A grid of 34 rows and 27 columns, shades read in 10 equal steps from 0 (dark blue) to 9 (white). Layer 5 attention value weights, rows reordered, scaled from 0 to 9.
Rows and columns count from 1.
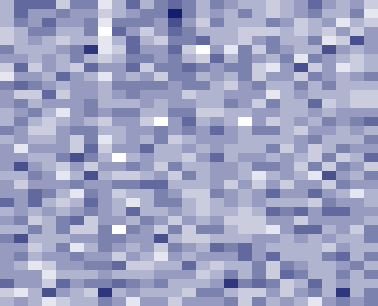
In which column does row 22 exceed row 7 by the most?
6
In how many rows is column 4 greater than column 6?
16
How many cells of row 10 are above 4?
15
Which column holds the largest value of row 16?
8
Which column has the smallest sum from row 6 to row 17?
7
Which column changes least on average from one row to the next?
21
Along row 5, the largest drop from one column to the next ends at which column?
26
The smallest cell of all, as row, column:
2, 13
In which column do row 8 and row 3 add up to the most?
25
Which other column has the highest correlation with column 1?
19
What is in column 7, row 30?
4
